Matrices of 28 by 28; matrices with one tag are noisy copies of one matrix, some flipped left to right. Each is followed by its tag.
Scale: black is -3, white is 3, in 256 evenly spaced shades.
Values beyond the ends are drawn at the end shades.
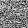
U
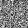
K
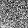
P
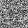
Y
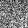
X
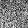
X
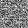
Y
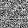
Y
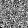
K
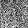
X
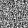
K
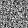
K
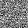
Y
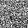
U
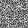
Y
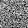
U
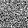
U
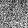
X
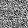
Y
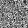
K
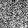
X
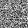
Y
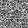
Y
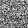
U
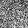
X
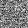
Y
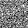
U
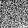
P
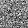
U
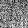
X
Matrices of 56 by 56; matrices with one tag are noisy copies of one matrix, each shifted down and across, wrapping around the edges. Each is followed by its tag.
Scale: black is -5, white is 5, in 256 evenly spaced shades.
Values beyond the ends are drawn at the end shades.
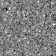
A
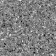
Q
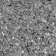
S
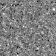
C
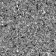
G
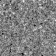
A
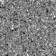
G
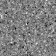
G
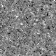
S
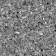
Q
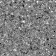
Q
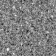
C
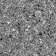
S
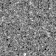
C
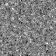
C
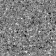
Q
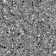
C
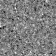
G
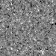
G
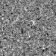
G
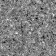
S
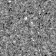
C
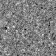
A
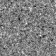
G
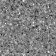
G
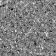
G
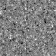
G
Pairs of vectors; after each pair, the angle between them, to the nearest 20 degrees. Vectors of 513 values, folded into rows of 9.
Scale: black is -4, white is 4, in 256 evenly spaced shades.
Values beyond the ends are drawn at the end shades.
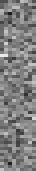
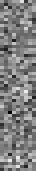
100 degrees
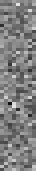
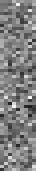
20 degrees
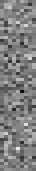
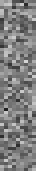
100 degrees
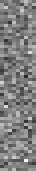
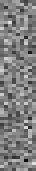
160 degrees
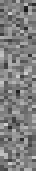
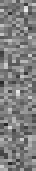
160 degrees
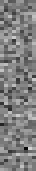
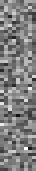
160 degrees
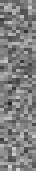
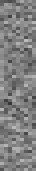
60 degrees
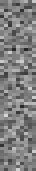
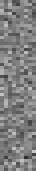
60 degrees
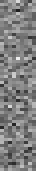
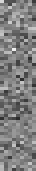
80 degrees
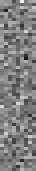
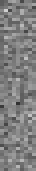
140 degrees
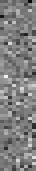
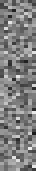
80 degrees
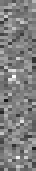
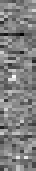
40 degrees
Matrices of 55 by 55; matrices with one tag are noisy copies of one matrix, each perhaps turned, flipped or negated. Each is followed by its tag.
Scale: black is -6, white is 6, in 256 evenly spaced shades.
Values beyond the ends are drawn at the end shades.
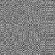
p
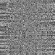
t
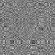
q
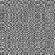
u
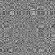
q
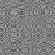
q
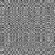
u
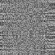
t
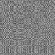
p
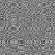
q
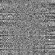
t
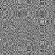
q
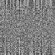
t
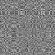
q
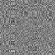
q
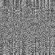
t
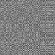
p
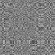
q
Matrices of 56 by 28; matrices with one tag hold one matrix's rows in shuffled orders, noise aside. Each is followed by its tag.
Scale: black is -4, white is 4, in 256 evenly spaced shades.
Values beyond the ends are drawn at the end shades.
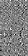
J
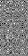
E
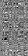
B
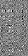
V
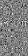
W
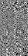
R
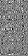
V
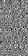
J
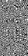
R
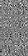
J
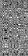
B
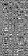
B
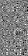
R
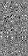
W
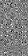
W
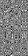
W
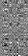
B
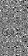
R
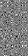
W
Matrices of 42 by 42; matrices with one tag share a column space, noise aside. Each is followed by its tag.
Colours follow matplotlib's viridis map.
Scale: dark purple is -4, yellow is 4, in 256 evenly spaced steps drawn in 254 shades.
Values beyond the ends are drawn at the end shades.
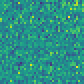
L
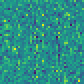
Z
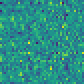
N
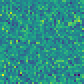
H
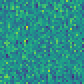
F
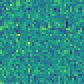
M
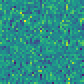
H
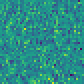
H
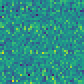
M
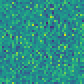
Z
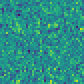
M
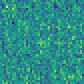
F
